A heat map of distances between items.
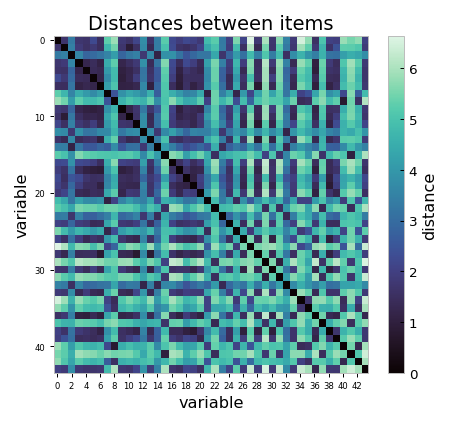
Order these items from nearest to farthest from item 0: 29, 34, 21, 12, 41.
12, 21, 41, 29, 34
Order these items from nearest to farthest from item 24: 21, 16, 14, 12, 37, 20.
20, 16, 14, 12, 21, 37
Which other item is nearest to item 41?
15
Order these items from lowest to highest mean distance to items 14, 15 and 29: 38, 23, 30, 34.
23, 38, 30, 34
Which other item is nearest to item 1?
10
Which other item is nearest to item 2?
14
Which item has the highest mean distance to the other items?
29
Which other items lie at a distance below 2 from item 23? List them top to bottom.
2, 12, 14, 32
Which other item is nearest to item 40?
8
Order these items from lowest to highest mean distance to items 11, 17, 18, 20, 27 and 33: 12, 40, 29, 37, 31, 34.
12, 40, 34, 37, 31, 29
